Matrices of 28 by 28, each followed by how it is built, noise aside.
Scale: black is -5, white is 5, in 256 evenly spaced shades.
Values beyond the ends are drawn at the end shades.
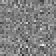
low rank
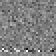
uneven rows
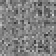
blocks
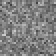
blocks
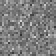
low rank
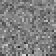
uneven rows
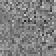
upper triangular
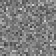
noise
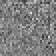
upper triangular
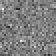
uneven rows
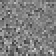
lower triangular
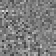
lower triangular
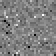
sparse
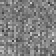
blocks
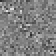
banded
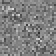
banded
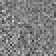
lower triangular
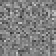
low rank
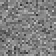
noise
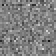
uneven rows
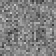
blocks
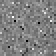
sparse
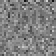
low rank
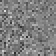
lower triangular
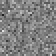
noise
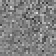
upper triangular
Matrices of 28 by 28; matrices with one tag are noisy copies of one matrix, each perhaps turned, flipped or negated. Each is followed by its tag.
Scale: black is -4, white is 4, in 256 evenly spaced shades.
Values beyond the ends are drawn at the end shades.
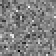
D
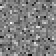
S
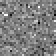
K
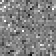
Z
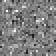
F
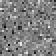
D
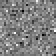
S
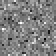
F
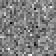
S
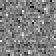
F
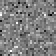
K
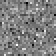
F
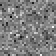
F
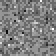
F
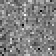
Z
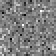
Z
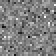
F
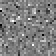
S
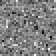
D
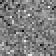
Z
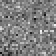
Z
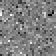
K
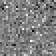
Z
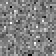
S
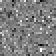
K
